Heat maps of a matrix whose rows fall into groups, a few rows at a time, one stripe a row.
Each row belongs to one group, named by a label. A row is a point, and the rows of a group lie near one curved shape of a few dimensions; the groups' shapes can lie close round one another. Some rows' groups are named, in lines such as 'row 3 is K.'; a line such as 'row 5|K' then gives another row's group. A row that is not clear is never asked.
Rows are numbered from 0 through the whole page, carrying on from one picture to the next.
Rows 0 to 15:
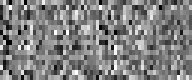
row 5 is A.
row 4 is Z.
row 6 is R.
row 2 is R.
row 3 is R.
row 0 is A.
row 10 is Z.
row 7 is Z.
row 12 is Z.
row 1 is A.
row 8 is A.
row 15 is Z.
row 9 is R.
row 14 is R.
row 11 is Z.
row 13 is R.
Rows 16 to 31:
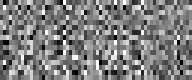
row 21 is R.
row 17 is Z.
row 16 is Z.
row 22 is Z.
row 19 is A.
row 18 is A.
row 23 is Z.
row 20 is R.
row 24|Z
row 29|Z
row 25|A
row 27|R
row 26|Z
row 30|R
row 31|A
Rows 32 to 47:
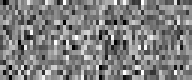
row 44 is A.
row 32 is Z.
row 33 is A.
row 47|A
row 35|Z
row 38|A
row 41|R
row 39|R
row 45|A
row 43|A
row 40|R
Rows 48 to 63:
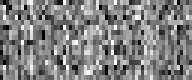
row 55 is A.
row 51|Z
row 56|R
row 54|A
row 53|Z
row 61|R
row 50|A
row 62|A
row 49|A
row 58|R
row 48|Z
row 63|R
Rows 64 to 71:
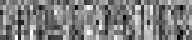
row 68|Z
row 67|Z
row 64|A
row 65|A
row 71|Z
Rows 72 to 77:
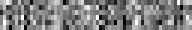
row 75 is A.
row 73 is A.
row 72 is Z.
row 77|A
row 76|Z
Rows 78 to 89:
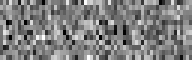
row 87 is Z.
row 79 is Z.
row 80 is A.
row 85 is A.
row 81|Z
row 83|R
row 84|Z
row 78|A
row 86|Z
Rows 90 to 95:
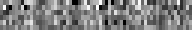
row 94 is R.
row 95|Z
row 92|Z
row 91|A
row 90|R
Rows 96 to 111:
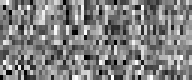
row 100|A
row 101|R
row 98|A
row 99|A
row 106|Z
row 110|A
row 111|R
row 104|Z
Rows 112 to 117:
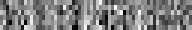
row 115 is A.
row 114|R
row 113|Z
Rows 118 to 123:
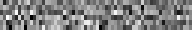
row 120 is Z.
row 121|Z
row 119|Z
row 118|Z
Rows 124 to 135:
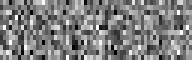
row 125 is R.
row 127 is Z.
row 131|R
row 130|A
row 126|Z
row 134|Z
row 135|A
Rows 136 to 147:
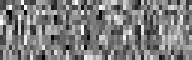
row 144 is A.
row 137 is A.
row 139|R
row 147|A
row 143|A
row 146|R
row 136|R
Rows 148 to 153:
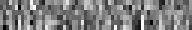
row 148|A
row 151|Z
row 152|Z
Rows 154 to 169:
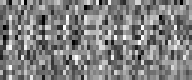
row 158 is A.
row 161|Z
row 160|A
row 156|A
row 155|A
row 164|R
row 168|R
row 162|R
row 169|A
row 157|A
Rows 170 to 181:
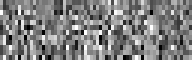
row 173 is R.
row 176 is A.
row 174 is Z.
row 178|A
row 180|A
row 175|R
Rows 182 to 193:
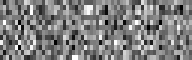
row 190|R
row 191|Z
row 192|Z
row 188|R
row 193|R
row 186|Z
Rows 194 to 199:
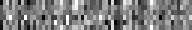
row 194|R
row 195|R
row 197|A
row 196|R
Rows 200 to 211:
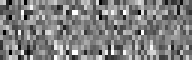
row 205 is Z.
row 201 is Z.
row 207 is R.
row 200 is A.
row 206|Z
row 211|R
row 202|R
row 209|R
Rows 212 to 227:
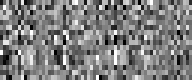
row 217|Z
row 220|Z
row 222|R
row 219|R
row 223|Z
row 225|R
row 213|Z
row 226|R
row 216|R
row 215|Z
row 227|A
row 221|Z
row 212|R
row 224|Z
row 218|Z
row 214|Z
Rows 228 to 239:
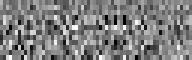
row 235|R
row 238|A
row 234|Z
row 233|R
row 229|Z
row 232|Z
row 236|R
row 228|R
